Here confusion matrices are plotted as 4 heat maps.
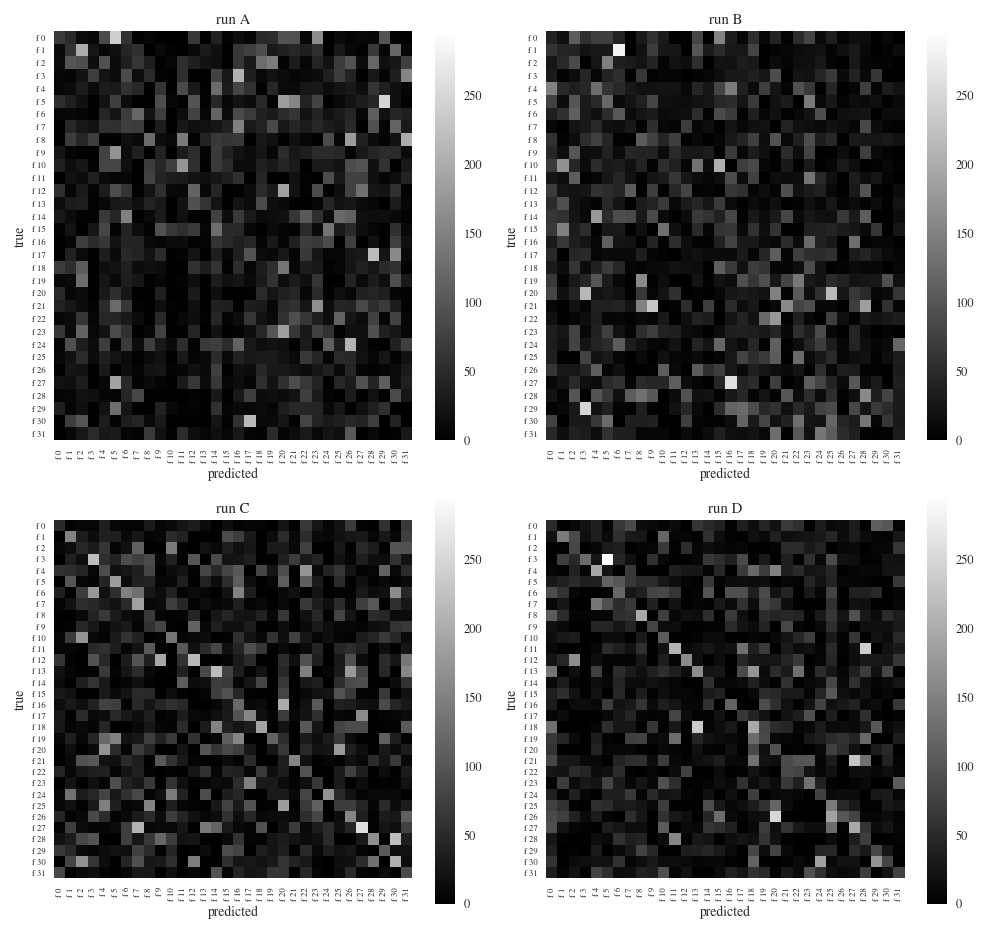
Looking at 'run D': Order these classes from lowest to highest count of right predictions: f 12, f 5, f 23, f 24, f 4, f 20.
f 24, f 20, f 5, f 23, f 12, f 4
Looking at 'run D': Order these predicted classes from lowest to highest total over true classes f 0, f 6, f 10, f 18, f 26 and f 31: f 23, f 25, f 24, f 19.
f 24, f 23, f 19, f 25
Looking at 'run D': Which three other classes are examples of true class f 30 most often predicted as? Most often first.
f 24, f 29, f 18
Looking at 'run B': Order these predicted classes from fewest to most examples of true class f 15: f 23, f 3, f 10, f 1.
f 23, f 3, f 10, f 1
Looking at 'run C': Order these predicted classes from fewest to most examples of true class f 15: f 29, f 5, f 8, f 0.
f 5, f 0, f 8, f 29
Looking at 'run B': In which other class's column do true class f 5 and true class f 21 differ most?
f 28
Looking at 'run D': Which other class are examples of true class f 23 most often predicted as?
f 31
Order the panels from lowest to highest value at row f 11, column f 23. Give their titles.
run A, run D, run C, run B
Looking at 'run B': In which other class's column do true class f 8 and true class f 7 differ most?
f 20
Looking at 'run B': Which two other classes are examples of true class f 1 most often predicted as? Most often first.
f 6, f 13
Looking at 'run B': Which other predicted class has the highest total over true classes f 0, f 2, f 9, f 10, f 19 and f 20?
f 15
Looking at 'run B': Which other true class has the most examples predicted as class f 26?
f 14
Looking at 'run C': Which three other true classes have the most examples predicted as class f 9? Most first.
f 12, f 28, f 21
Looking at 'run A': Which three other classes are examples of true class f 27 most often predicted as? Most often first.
f 5, f 29, f 21
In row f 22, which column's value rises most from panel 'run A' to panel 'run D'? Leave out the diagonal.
f 12
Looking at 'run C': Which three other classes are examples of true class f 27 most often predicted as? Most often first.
f 7, f 13, f 14
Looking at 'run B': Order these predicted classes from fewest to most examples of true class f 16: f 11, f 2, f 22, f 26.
f 26, f 22, f 2, f 11
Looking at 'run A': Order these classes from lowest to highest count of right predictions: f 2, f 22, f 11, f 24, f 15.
f 11, f 15, f 22, f 2, f 24
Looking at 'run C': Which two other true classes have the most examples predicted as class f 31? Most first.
f 13, f 12
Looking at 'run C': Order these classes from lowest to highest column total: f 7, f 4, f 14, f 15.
f 14, f 15, f 4, f 7
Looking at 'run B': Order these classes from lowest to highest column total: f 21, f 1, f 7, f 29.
f 29, f 7, f 21, f 1
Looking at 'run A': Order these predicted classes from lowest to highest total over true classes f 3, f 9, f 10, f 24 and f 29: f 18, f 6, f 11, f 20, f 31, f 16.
f 18, f 20, f 6, f 31, f 11, f 16
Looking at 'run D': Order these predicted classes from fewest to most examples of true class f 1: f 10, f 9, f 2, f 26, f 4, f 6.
f 9, f 26, f 4, f 6, f 2, f 10
